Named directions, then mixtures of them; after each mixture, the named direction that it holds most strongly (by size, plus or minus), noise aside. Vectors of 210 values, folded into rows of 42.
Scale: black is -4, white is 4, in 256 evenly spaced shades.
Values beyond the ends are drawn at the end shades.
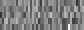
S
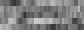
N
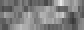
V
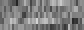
N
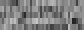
N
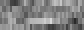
N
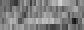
N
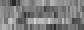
N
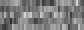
N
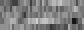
N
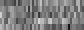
S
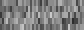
S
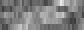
V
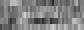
N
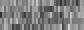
S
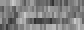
N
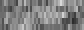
V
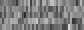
S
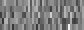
S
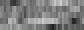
N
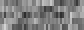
V
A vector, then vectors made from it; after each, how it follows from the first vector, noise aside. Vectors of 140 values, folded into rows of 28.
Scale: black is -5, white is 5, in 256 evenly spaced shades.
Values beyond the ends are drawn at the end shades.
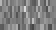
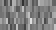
reversed.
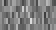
reversed.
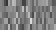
reversed.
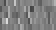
wrapped around, partly zeroed.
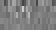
reversed, partly zeroed.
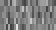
reversed.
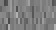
reversed, partly zeroed.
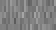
wrapped around, shrunk.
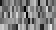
negated, scaled up.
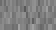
negated, shrunk.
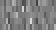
reversed, partly zeroed.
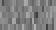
wrapped around, partly zeroed.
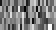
negated, scaled up.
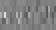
wrapped around, partly zeroed.
